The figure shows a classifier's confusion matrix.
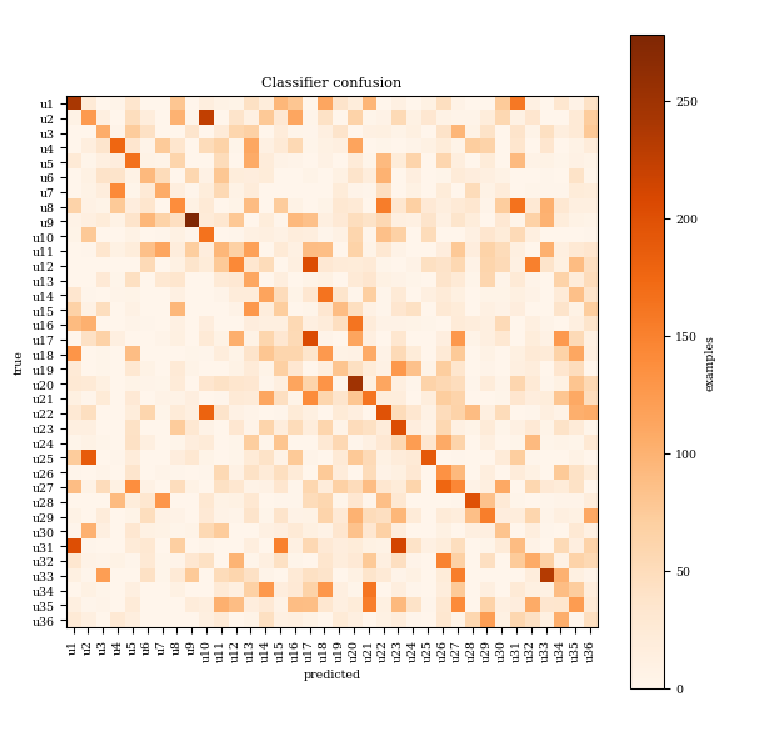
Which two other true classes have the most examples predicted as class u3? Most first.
u33, u17
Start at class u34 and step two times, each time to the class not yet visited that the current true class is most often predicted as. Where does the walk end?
u17
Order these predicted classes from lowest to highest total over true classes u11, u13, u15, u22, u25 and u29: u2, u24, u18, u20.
u24, u18, u2, u20
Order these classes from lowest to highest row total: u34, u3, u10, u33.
u10, u3, u34, u33
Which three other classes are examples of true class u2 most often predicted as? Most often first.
u10, u16, u8
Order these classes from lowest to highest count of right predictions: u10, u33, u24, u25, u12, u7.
u7, u24, u12, u10, u25, u33
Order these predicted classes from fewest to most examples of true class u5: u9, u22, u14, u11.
u9, u14, u11, u22
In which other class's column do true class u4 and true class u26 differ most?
u20
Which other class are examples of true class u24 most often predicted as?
u26
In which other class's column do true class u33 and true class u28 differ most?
u27
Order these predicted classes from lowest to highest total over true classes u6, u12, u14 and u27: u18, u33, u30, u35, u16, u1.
u16, u33, u1, u30, u18, u35
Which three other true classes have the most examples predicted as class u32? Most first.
u12, u35, u24
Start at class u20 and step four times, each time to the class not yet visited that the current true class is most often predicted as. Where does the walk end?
u23
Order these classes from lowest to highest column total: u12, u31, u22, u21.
u12, u31, u22, u21
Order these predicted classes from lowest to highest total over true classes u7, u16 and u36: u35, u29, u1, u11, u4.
u35, u11, u1, u29, u4
